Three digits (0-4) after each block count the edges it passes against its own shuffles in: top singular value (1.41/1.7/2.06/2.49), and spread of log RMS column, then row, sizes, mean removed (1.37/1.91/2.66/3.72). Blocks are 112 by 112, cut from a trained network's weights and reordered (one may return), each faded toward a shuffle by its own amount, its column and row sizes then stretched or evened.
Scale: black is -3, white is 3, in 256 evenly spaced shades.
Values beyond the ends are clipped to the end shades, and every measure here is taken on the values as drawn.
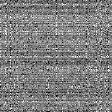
4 3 2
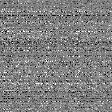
2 1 4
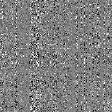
0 4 2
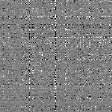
2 3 3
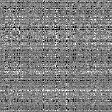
4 3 3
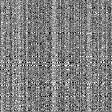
4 0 3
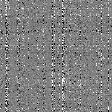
2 4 1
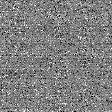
1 1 0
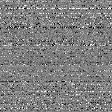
2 0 4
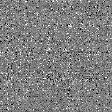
0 2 2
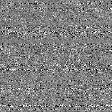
1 1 4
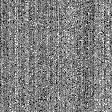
3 1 0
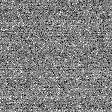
1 0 0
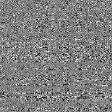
1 3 4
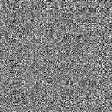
3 2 2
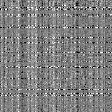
4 1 4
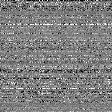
3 0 4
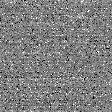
1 0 1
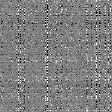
3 4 2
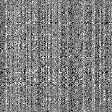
4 1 3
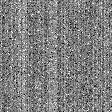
3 0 0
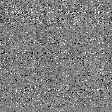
0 0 3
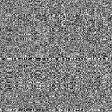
4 1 3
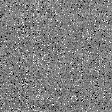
0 2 0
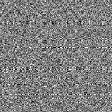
3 0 3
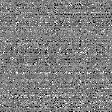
2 1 3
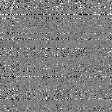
2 3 4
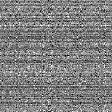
4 2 1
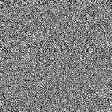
3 1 2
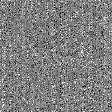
0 2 0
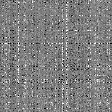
3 3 3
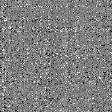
0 2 3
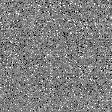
0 0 1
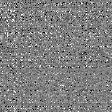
0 2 3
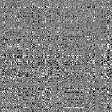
3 3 4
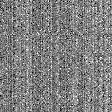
3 1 0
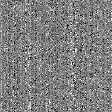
1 3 0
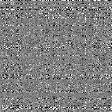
2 3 4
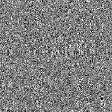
2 2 1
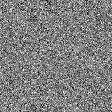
2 0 1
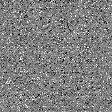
0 1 1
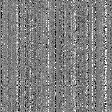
4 4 0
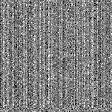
4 2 0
